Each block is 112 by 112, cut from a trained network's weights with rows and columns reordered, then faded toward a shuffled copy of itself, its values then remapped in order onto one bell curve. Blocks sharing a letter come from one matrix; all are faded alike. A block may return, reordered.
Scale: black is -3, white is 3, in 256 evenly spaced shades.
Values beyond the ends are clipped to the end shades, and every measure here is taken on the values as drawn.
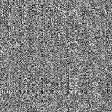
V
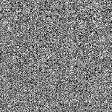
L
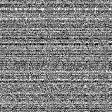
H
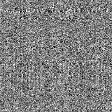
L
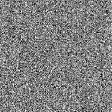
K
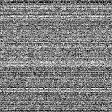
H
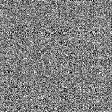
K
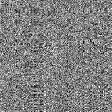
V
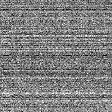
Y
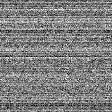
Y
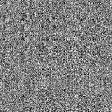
V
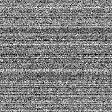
Y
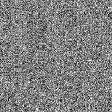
K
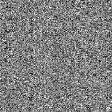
K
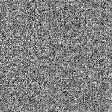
L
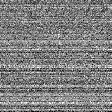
H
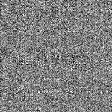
L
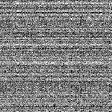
Y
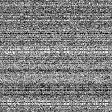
H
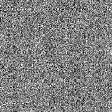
K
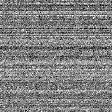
Y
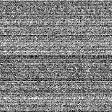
Y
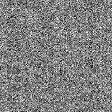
K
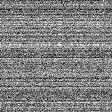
H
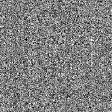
K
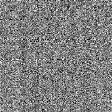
L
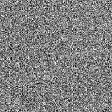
V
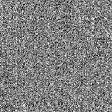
K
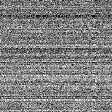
Y
